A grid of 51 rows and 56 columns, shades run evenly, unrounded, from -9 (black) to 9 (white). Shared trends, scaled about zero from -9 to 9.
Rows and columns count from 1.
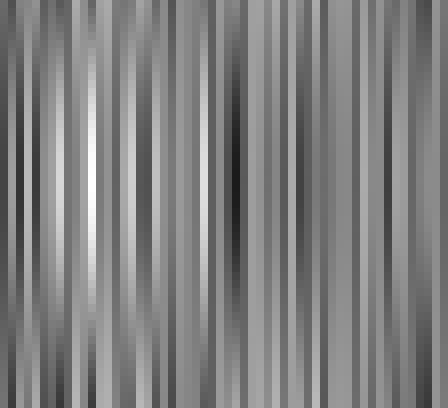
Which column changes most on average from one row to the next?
12
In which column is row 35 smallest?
30
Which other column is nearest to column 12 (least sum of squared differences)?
26
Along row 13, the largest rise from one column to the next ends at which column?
4
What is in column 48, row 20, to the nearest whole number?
1
